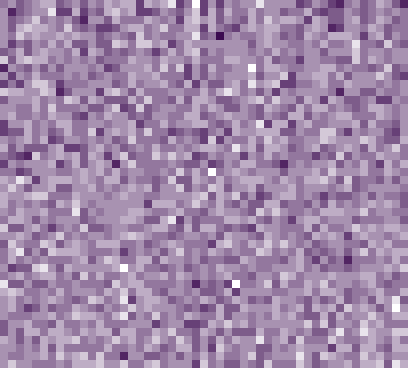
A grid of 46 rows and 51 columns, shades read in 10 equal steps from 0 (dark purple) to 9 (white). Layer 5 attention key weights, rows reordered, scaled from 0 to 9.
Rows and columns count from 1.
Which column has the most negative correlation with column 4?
49
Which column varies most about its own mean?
25
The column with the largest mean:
34
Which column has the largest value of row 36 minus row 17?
1
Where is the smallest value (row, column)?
5, 28
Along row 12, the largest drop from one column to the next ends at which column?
8
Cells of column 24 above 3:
37
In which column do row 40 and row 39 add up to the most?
50
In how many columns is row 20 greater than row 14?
21
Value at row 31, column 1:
3
